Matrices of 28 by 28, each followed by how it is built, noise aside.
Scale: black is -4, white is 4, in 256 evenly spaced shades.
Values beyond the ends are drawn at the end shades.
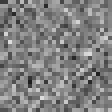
Hankel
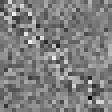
banded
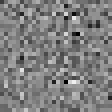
low rank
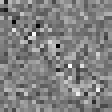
banded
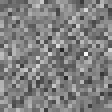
Hankel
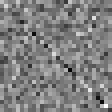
diagonal
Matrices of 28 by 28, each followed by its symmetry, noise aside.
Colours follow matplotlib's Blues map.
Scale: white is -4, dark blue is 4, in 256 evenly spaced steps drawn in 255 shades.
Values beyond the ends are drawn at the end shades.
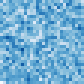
symmetric.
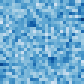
same after a half turn.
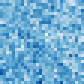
antisymmetric.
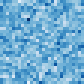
same after a half turn.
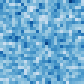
no symmetry.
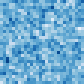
antisymmetric.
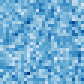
no symmetry.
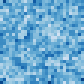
symmetric across the other diagonal.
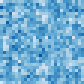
mirrored top to bottom.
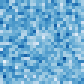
symmetric.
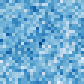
symmetric.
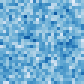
no symmetry.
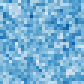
no symmetry.
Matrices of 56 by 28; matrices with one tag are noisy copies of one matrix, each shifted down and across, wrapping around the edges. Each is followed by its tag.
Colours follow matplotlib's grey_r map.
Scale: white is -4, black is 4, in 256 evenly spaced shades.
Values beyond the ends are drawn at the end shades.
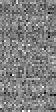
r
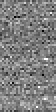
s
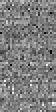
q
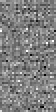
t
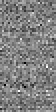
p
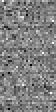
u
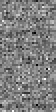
t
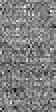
q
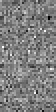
q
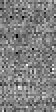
q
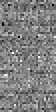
q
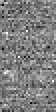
s
